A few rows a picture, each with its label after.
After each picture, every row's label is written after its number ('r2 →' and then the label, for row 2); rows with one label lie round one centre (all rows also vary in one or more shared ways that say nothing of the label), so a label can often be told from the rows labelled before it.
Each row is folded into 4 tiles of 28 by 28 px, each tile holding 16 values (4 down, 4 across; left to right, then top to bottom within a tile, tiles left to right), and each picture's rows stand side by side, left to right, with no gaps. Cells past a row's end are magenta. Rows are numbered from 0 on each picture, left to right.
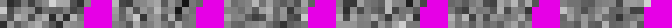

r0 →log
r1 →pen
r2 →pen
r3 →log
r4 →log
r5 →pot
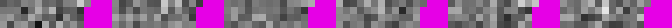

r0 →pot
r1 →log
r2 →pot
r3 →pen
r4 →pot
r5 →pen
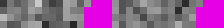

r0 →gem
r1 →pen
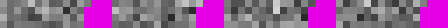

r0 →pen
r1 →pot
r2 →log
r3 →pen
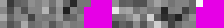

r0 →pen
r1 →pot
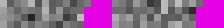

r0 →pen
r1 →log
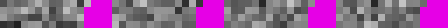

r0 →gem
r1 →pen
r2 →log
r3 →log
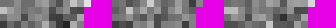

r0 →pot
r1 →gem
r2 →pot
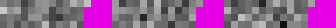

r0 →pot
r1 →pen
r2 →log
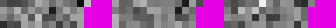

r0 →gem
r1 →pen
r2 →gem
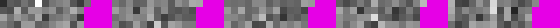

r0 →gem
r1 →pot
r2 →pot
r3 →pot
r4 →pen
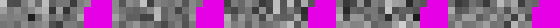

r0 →pen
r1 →pen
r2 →log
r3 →log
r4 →log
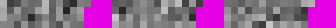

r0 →pen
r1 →log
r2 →pot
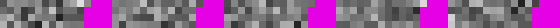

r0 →pot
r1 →pen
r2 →gem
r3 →pot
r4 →pen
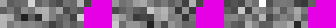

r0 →pen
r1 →pen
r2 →gem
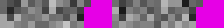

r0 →log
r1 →log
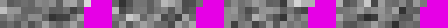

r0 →pot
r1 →log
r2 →pot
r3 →pen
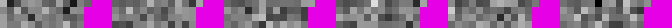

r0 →pen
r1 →gem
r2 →pot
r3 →gem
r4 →log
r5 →log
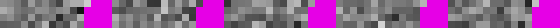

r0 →pot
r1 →log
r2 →gem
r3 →pot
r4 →gem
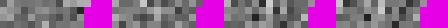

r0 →pot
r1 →pen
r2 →pen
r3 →pen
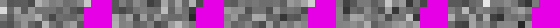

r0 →pot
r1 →log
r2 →pot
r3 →log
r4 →gem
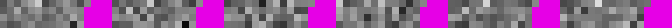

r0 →gem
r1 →gem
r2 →log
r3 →pen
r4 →gem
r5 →gem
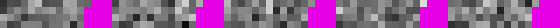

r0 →gem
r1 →gem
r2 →pen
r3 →pot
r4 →gem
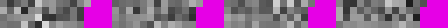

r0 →pot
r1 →pot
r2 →log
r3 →log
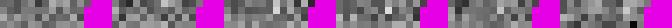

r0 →log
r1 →log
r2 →log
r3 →log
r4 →log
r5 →gem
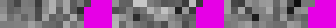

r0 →log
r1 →pen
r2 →pen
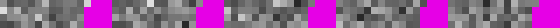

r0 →pot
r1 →gem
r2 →log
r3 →pen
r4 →log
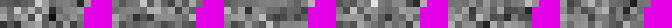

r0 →gem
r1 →pen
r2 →pot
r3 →gem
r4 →pot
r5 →pen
